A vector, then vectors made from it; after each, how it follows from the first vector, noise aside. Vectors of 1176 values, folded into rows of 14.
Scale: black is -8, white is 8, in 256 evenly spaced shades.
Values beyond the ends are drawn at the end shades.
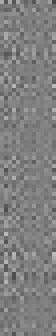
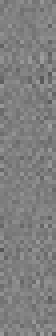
reversed, negated, shrunk.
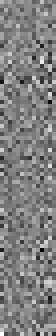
reversed, negated, scaled up.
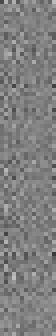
negated.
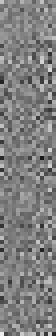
reversed, negated, scaled up.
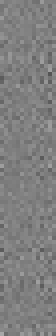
reversed, negated, shrunk.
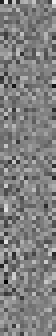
negated, scaled up.
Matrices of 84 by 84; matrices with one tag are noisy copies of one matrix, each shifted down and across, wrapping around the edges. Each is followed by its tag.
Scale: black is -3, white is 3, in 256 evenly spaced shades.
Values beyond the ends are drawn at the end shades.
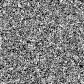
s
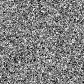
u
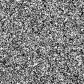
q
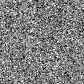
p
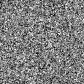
p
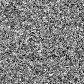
s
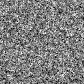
s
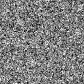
q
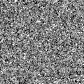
q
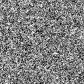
q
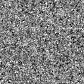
q
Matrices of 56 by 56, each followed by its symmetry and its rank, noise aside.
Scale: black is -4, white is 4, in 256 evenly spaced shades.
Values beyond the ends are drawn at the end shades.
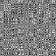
no symmetry, rank four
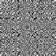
symmetric, rank eight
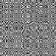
antisymmetric, rank four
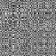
antisymmetric, rank four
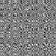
antisymmetric, rank four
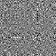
antisymmetric, rank eight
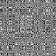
no symmetry, rank four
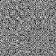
symmetric, rank eight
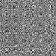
no symmetry, rank eight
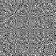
antisymmetric, rank six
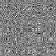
no symmetry, rank six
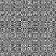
no symmetry, rank four
